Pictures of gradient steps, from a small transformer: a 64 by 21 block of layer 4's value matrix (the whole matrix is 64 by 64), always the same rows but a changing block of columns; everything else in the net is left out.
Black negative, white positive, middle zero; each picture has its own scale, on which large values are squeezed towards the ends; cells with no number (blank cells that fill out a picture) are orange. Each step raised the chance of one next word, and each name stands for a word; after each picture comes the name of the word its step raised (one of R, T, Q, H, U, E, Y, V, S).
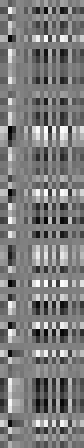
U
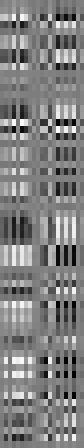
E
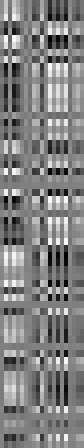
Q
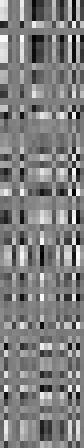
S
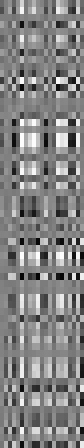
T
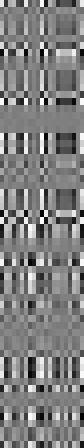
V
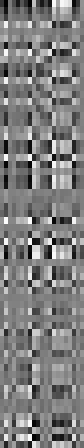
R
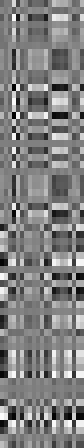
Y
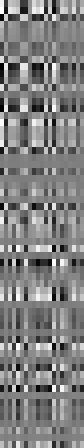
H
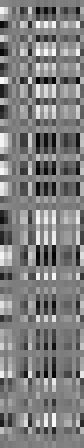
T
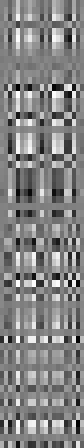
Y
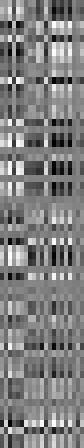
T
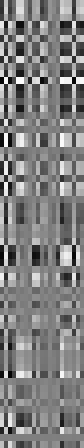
T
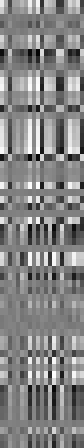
V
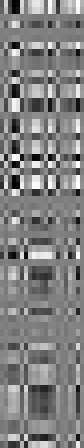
R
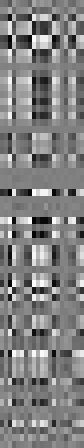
U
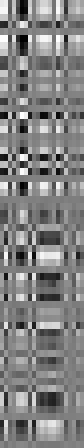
S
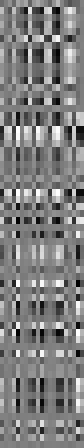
U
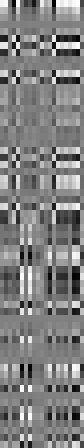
R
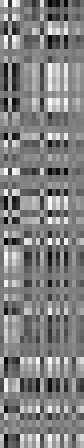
Q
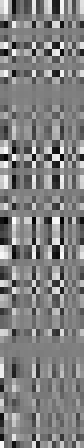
R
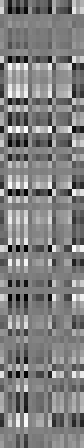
H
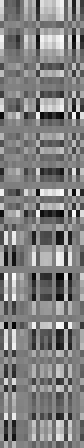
S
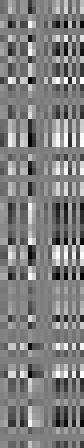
T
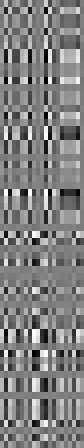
U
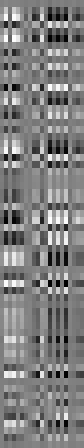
Y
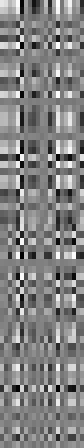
R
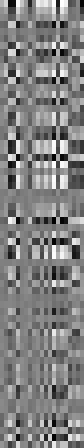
R
